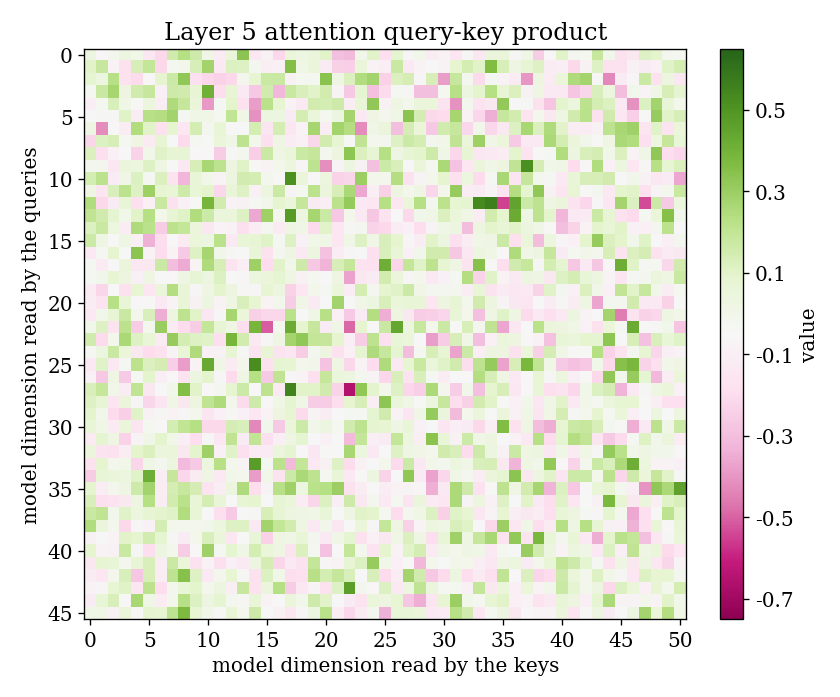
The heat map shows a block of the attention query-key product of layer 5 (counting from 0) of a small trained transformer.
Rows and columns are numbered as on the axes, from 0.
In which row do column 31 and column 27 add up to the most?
5
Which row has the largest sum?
13
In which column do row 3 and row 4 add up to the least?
14
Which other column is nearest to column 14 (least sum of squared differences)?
46
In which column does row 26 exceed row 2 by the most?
44
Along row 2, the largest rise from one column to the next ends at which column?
31
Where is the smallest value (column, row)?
22, 27
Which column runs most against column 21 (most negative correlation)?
1
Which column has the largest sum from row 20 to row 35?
17
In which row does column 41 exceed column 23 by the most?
11
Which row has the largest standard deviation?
12
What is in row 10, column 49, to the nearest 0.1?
-0.1
